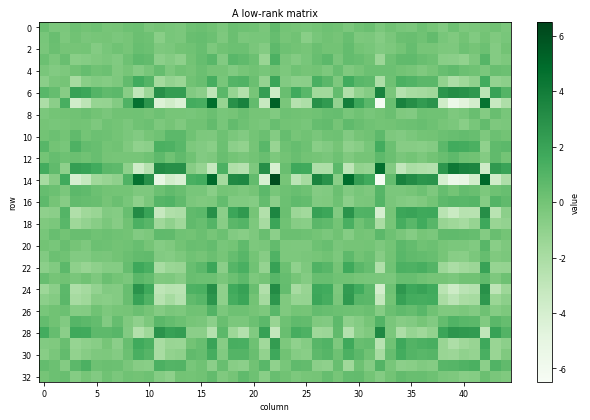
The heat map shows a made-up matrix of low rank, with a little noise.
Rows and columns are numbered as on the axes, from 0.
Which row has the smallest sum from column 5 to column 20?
13
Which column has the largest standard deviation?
32
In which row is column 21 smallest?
14
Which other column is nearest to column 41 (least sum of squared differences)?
12
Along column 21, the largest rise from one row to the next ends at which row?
15
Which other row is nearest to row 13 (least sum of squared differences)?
6
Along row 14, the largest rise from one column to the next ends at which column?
22
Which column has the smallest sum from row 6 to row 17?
39
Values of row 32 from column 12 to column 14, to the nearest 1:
-1 0 0
